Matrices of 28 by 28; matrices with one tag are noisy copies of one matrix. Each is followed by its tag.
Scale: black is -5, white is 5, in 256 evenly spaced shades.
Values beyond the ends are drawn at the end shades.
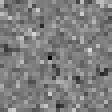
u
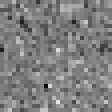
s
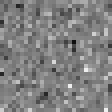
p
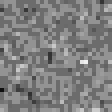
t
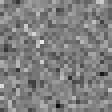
u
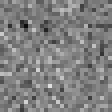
s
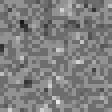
s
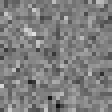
u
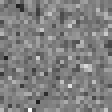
p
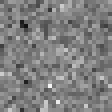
s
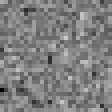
t
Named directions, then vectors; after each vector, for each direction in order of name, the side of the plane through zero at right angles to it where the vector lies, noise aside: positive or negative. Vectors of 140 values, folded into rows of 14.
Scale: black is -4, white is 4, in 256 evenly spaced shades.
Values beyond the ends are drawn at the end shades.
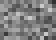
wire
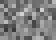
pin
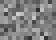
positive, positive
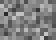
positive, positive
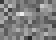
positive, positive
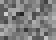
negative, negative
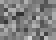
negative, negative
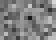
positive, negative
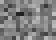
negative, negative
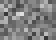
positive, positive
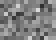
negative, negative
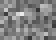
positive, positive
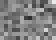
positive, negative
